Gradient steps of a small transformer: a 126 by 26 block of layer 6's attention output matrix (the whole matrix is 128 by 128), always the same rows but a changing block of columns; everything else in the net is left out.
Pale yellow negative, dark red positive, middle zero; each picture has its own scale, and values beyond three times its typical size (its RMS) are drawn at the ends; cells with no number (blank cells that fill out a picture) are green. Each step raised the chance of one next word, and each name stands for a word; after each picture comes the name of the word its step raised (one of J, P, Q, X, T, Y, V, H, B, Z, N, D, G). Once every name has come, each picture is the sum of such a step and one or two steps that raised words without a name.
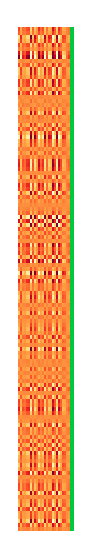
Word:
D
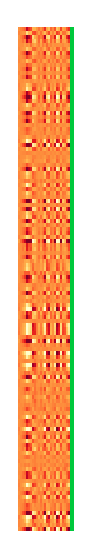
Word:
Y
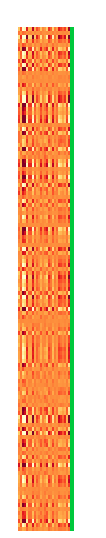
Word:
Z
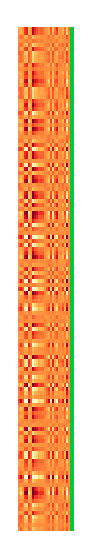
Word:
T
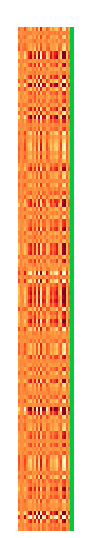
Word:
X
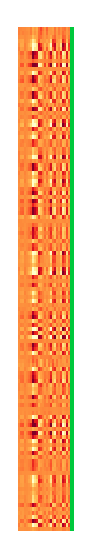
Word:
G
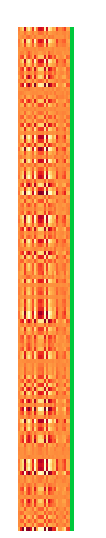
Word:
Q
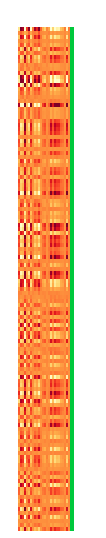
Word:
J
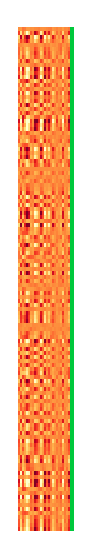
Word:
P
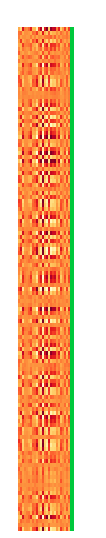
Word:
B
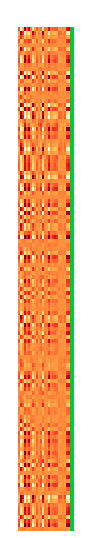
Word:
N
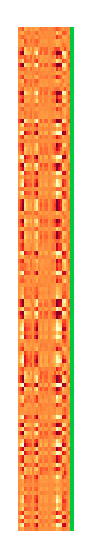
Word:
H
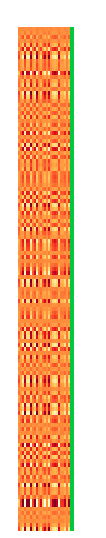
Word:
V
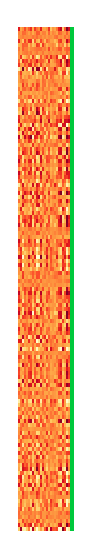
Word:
Q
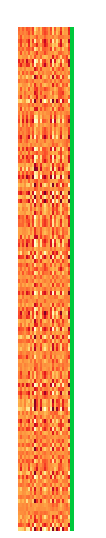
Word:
Q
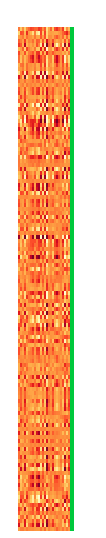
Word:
N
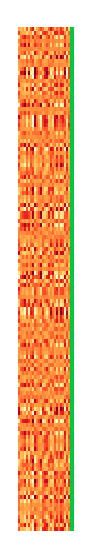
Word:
P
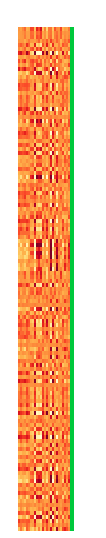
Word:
V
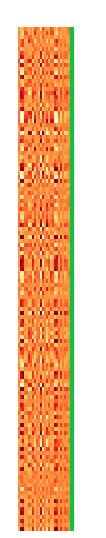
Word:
H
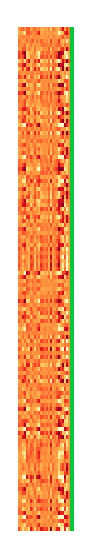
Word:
X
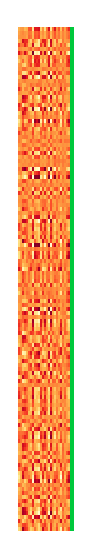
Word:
Y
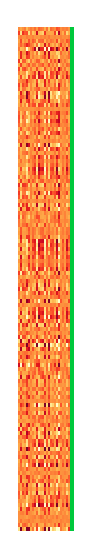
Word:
V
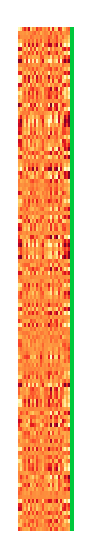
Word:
J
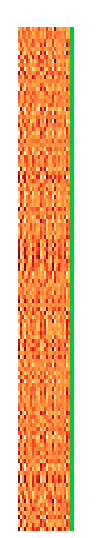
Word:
N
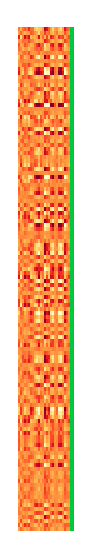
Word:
Z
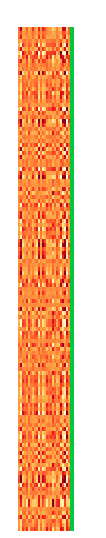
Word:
V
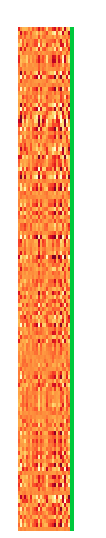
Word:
N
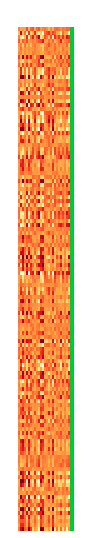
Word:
P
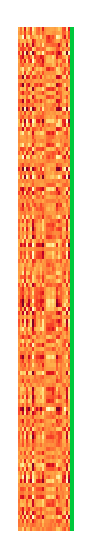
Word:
X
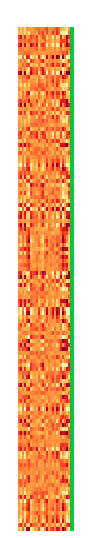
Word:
G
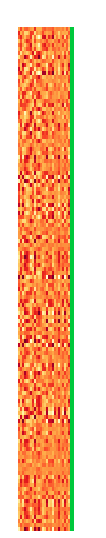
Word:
G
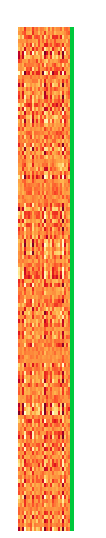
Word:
V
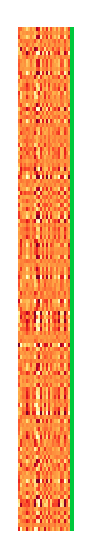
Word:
V
